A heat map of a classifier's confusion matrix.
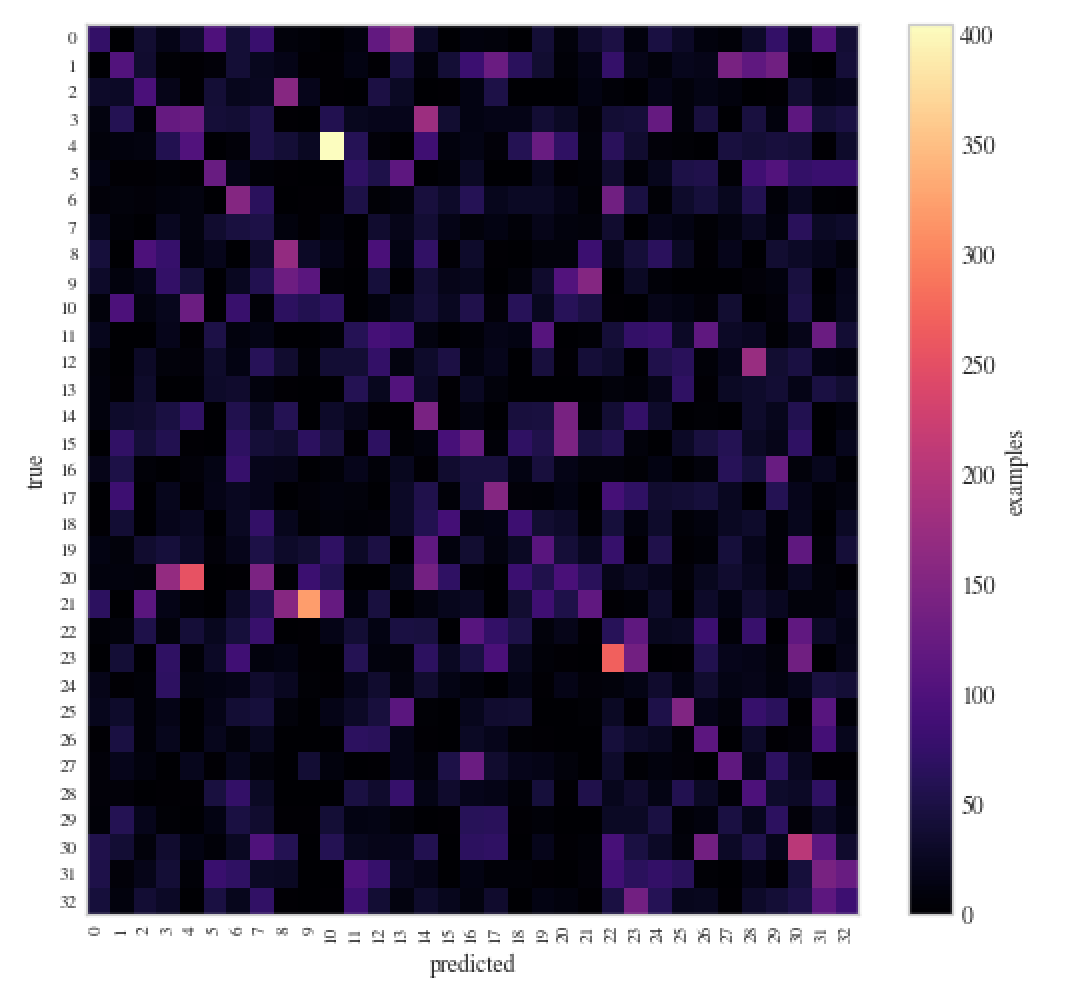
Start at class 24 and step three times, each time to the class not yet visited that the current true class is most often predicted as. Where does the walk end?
20
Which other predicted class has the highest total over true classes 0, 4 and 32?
10
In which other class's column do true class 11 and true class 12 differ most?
28
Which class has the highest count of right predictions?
30
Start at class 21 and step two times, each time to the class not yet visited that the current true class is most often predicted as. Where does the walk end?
8
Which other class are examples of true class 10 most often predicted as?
4
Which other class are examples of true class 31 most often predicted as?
32
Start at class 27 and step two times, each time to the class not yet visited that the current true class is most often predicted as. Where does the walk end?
29
